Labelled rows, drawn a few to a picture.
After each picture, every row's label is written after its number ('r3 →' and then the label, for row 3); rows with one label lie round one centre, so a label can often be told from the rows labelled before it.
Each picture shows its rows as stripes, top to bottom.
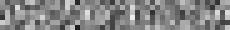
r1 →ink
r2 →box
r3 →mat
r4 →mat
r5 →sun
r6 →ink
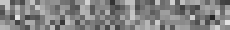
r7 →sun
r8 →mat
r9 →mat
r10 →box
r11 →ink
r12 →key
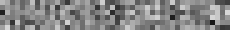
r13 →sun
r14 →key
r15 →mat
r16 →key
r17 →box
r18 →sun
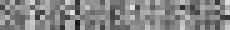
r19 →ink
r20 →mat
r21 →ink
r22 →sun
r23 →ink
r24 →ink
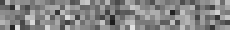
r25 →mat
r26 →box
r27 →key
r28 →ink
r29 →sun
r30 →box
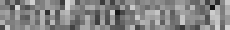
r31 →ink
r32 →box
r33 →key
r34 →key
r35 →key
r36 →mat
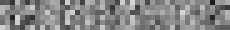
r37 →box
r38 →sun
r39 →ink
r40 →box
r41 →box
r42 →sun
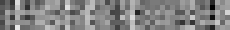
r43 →box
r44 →box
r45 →mat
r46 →box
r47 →mat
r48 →box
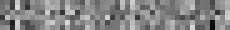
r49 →box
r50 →box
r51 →ink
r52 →mat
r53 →box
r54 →box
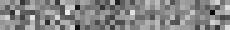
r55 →key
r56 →ink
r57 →box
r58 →sun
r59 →key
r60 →ink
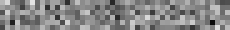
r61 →sun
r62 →key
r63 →mat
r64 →key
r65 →box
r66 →mat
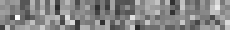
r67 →key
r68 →key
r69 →key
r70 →box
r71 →ink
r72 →mat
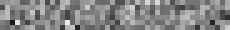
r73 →key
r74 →mat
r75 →sun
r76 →sun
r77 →box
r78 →ink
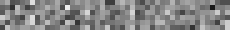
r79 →sun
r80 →box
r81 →mat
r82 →sun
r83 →ink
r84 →mat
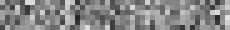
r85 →ink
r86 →box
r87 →key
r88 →ink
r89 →ink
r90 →mat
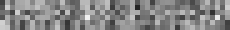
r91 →mat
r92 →mat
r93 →box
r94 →mat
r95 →sun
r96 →sun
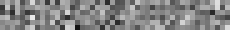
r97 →key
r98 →mat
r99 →box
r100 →sun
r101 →key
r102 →ink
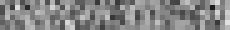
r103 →key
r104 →box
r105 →mat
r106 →mat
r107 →ink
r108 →ink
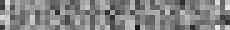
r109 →mat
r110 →mat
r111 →key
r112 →sun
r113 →sun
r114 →mat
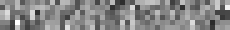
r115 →key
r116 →mat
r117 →sun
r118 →sun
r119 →box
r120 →box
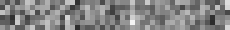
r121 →ink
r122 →mat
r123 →sun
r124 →box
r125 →box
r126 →ink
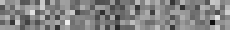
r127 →key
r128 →mat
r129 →ink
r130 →key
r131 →box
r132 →key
